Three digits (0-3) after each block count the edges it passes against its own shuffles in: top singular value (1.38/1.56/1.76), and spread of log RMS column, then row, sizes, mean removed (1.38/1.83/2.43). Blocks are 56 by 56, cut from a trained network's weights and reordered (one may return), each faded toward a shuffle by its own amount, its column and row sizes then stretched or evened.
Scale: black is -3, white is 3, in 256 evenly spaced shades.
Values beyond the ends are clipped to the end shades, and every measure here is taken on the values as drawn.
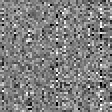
3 3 0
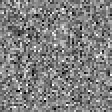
0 1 0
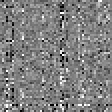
1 3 2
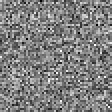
3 0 0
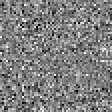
1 0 2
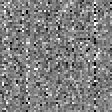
0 3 1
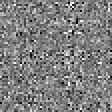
1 2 2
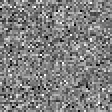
0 0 1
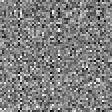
3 2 0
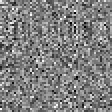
3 2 0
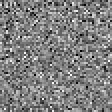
2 0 1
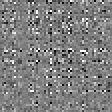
3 3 3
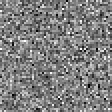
0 0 0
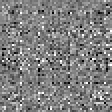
3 2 3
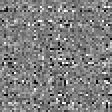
2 2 3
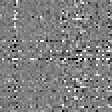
1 3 3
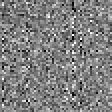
3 3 1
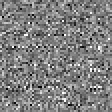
1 1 2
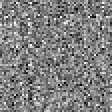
3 1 1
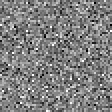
0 0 1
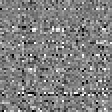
1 2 3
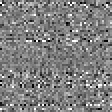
2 1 3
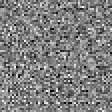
3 0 2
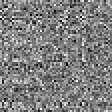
3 1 1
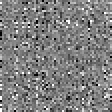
1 3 2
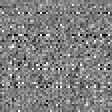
3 1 3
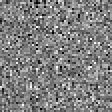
1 1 0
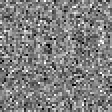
0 1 0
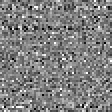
1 0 3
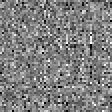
1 2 1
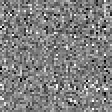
0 2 1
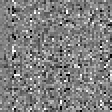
0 3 2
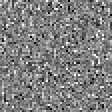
0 1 1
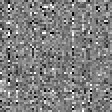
3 3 1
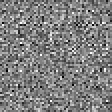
3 0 1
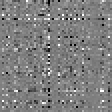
3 3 3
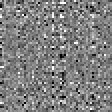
3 3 2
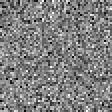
1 0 0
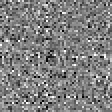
1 2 2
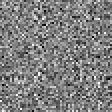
3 1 0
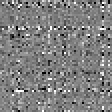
3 3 3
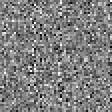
2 2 0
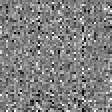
1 3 2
